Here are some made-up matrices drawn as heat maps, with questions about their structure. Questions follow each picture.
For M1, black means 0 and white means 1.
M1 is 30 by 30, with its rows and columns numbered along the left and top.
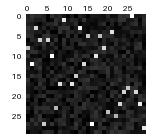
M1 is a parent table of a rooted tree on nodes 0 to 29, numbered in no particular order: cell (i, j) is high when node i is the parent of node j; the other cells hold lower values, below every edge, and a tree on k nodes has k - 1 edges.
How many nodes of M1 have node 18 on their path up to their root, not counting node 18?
6
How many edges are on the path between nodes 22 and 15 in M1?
4
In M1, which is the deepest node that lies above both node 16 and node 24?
19
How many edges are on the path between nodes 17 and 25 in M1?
5
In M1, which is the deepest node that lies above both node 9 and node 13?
6
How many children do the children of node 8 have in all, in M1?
3
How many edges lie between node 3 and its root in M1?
2
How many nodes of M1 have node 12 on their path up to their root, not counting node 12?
3
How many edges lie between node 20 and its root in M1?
5
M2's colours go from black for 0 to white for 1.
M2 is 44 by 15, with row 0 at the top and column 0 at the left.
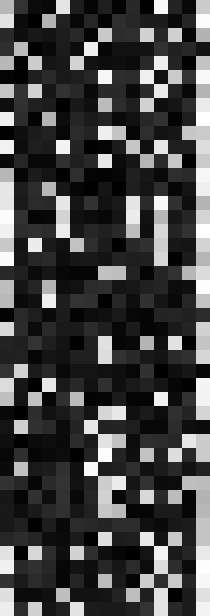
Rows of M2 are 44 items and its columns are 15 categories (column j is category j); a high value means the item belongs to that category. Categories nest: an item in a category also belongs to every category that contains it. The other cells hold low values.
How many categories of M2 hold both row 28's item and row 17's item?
5
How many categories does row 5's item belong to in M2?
4
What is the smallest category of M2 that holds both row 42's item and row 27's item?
0
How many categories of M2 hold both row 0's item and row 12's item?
2
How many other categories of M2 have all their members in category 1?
1
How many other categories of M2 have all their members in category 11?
4
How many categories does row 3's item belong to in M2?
2
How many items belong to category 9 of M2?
5
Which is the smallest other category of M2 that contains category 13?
8
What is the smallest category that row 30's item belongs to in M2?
6
